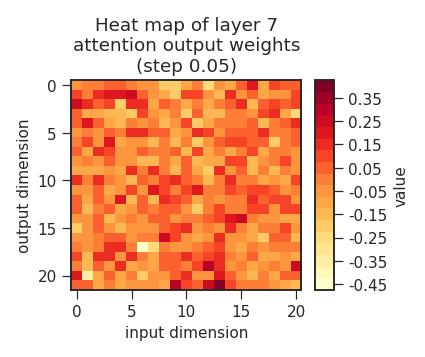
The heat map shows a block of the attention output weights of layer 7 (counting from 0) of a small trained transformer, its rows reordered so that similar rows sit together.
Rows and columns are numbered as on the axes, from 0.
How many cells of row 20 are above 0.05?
3
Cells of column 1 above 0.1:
2
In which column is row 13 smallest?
11
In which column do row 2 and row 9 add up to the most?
5
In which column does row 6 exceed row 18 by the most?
1
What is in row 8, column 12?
-0.1
